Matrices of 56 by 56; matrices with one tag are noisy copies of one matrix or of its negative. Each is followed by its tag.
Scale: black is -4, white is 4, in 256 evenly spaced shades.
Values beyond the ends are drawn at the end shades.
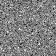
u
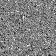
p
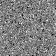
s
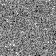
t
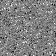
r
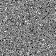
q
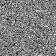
t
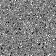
u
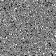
r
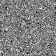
q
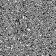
p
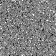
s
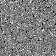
s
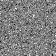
r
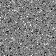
u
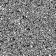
p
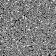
p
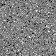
t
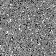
u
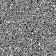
u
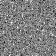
s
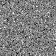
t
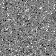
q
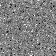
u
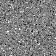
u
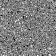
p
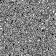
s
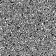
s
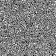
r
